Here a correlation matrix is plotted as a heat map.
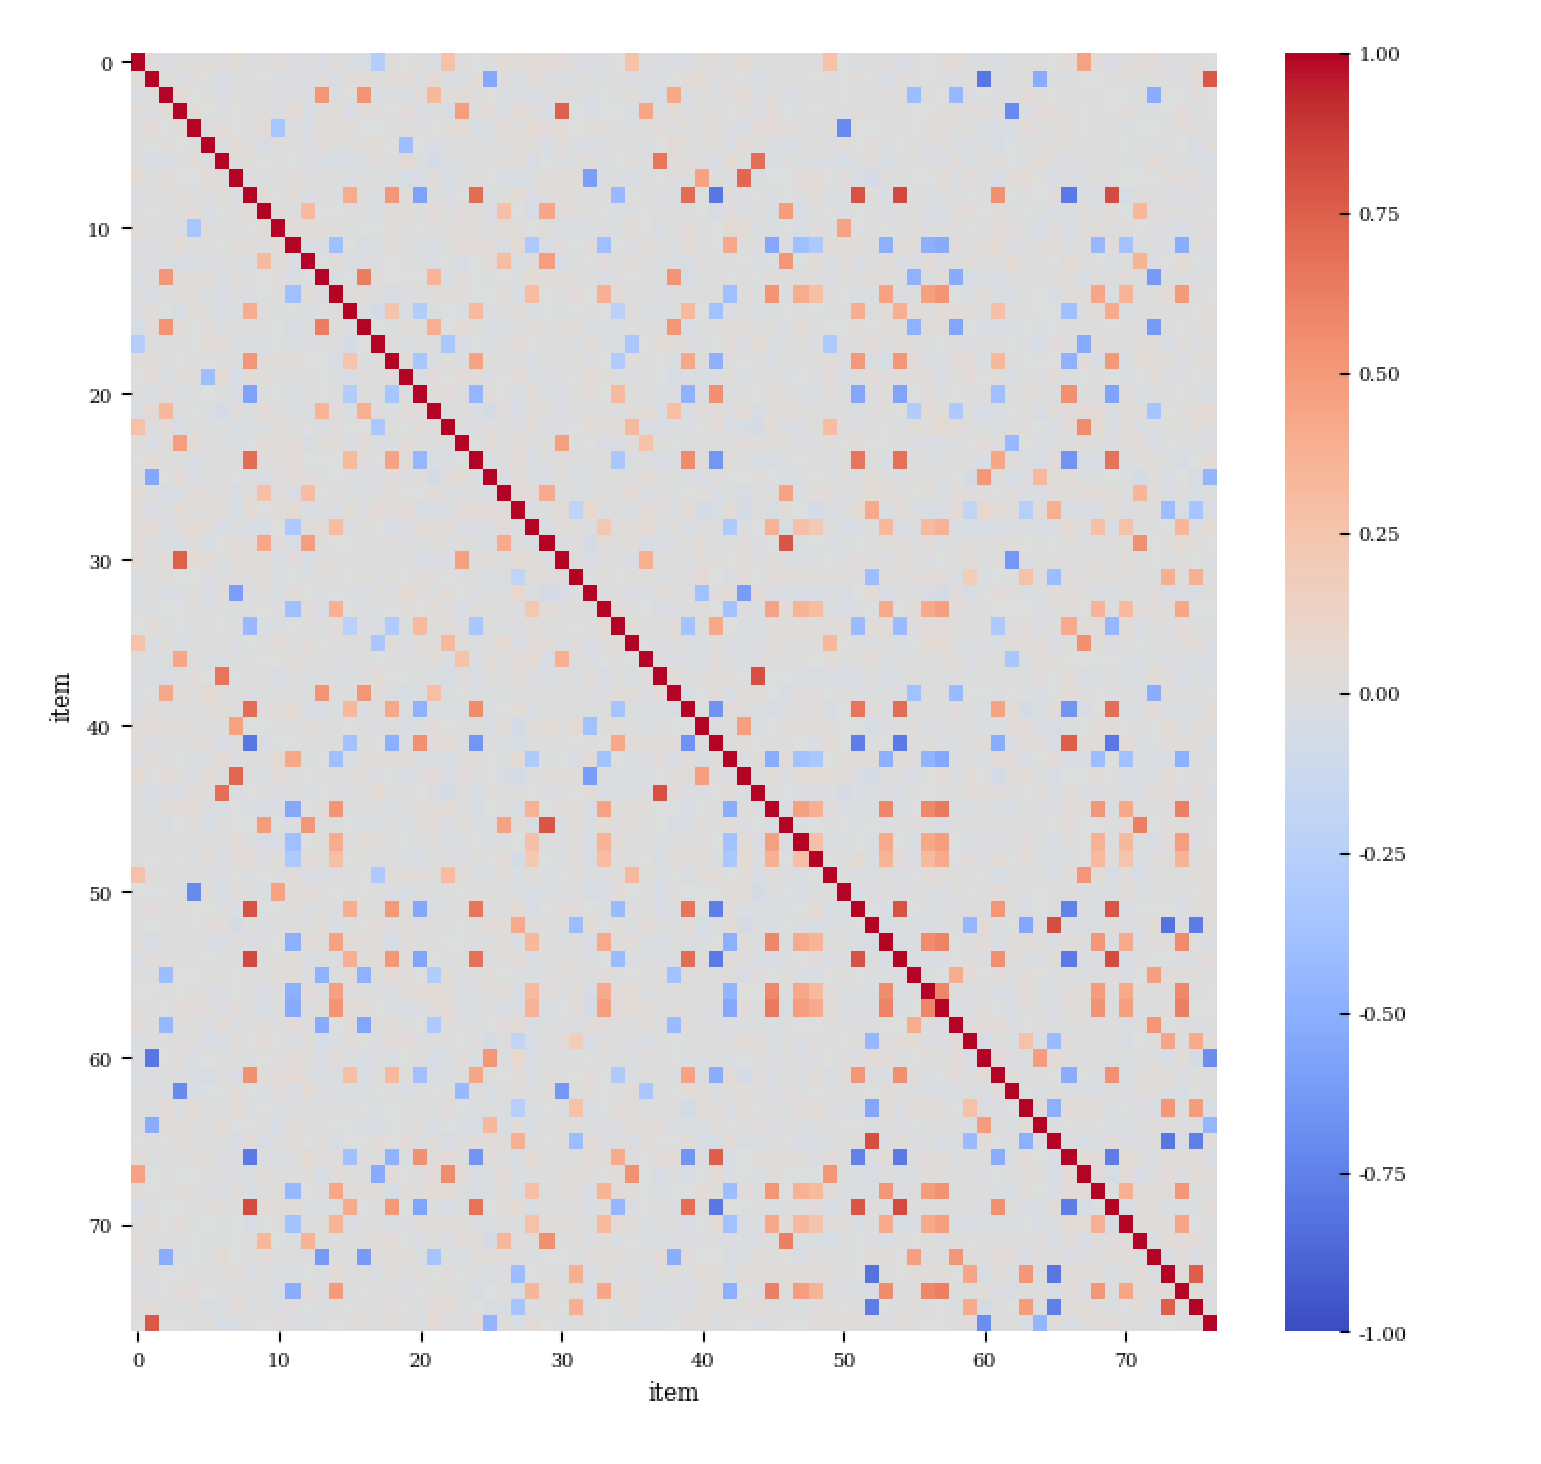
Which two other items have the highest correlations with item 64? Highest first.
60, 25
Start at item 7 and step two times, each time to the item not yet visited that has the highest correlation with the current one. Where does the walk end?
40
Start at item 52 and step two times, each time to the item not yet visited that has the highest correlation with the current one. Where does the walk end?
27
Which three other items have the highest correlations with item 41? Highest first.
66, 20, 34
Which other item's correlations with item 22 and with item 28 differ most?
67
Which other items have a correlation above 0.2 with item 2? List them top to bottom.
13, 16, 21, 38
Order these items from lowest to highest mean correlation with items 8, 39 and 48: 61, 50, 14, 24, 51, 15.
50, 14, 15, 61, 24, 51
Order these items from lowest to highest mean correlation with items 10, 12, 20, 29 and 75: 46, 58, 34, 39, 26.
39, 58, 34, 26, 46
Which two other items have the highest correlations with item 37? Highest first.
44, 6
